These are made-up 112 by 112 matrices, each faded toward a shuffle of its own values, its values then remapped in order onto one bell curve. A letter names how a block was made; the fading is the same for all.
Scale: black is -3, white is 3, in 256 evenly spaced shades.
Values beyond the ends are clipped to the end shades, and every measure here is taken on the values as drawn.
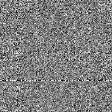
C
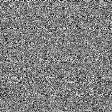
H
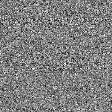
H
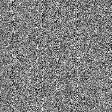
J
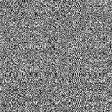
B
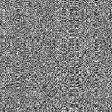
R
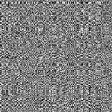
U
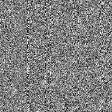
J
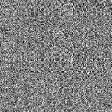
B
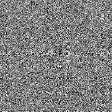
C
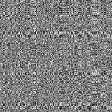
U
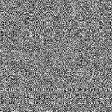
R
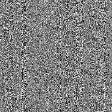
J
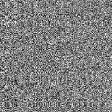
B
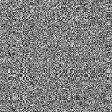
R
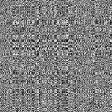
U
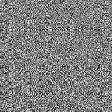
R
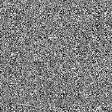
C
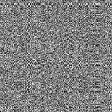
R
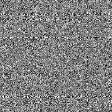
C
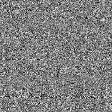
H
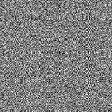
R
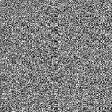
B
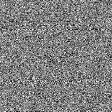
H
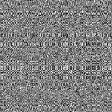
U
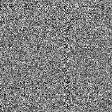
C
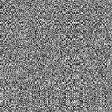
R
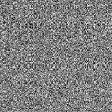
B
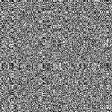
R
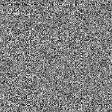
C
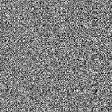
B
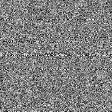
H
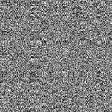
B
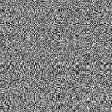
R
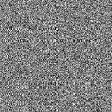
B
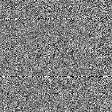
C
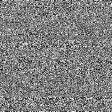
H
